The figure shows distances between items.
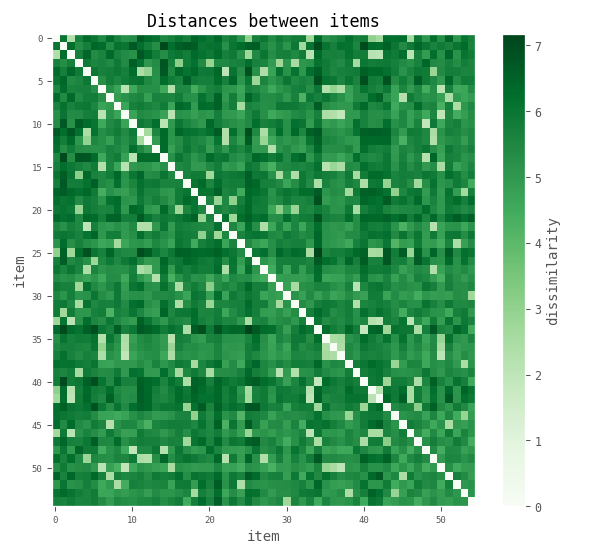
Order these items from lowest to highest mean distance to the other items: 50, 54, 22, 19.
50, 22, 54, 19
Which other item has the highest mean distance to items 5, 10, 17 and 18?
1
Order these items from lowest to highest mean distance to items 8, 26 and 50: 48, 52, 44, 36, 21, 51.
52, 36, 44, 48, 51, 21
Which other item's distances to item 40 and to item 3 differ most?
34
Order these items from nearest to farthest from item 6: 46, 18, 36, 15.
15, 36, 18, 46
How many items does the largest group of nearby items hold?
7
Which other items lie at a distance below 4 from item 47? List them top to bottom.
17, 34, 40, 43
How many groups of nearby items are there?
14
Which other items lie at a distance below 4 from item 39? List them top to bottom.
3, 16, 20, 29, 31
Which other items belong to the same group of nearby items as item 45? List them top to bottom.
7, 51
